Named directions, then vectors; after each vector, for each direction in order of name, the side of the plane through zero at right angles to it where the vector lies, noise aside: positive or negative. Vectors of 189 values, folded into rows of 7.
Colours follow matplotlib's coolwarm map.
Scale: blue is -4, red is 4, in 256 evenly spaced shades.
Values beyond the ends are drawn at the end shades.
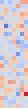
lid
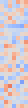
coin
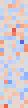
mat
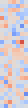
positive, negative, negative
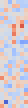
negative, positive, positive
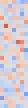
negative, negative, negative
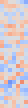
negative, negative, positive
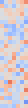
positive, positive, negative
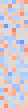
positive, positive, positive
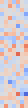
positive, negative, positive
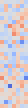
negative, positive, positive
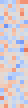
positive, positive, positive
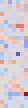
negative, positive, negative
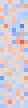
positive, negative, negative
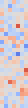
negative, positive, negative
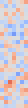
positive, positive, negative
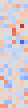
negative, positive, positive
